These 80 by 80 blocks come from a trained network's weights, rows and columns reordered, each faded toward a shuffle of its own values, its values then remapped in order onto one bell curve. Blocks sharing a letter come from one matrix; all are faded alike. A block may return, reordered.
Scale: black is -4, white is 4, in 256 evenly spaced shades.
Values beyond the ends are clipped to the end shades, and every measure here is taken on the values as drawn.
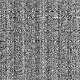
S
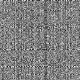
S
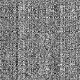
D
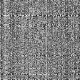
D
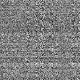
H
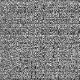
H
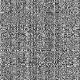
S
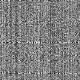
D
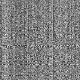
S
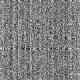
D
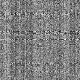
S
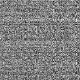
H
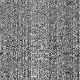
S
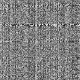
S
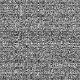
H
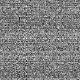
H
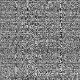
H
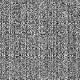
D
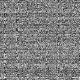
H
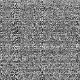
H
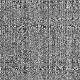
S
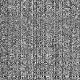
D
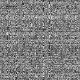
H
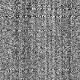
S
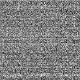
H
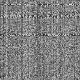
S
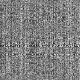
S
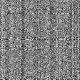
S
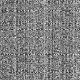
S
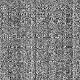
S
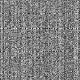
D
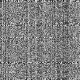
S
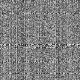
D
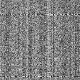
S
